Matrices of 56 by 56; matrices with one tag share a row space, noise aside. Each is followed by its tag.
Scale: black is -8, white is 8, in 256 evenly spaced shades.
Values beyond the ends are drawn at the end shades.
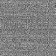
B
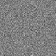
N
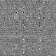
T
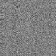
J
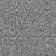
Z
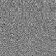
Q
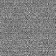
B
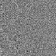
J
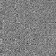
J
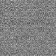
Z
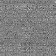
B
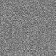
N
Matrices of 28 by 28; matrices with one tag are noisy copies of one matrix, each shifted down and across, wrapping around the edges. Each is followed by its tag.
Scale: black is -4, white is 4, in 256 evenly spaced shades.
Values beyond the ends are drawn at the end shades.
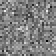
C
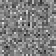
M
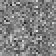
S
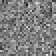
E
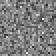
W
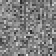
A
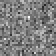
C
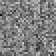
C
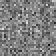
M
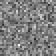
W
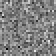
M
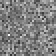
S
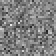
E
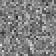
E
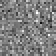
E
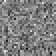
E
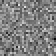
M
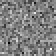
W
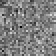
C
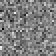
S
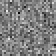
A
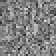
E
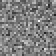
W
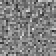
W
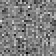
A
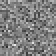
S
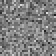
W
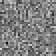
A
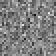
E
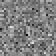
E
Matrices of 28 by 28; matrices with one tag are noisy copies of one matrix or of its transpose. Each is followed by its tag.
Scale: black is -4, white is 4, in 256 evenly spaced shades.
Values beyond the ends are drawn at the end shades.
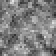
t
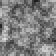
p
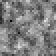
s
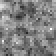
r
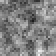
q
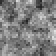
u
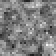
p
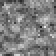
s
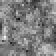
p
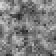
r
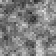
q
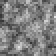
s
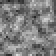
s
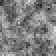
u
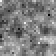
q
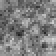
q
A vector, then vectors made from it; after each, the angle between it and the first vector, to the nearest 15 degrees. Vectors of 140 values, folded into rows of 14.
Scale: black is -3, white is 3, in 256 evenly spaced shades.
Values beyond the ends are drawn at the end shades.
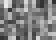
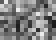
75 degrees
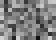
135 degrees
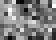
105 degrees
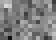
75 degrees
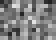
105 degrees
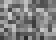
60 degrees
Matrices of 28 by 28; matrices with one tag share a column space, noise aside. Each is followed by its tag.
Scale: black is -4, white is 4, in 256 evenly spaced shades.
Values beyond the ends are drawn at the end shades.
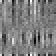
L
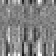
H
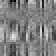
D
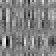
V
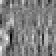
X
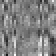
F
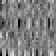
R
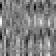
F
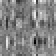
V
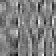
F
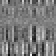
H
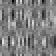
V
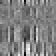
H
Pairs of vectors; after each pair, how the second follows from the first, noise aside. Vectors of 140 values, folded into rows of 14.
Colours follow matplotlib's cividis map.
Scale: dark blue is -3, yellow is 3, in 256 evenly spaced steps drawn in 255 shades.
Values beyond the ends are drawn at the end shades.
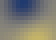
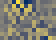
sign-scrambled.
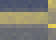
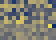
sign-scrambled.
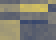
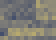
reversed, shrunk.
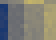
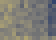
reversed, shrunk.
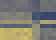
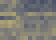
reversed, negated, shrunk.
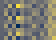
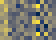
reversed.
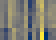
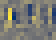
wrapped around, partly zeroed.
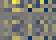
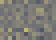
reversed, negated, shrunk.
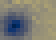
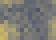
wrapped around, negated, shrunk.
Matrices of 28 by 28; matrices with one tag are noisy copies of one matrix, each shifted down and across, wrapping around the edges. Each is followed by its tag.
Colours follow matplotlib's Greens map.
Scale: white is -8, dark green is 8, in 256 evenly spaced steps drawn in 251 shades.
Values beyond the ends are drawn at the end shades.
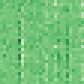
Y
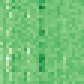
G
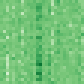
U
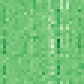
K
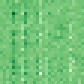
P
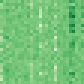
U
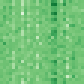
U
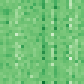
P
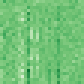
K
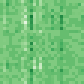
K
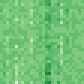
U
